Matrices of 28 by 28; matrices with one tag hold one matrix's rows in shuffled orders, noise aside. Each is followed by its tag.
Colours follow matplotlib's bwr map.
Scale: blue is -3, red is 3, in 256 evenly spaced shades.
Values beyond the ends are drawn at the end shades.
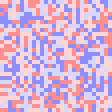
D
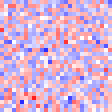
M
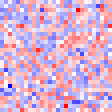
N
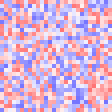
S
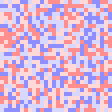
D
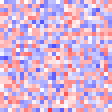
D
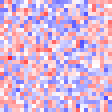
S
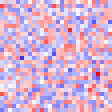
N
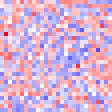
S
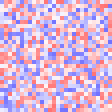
N
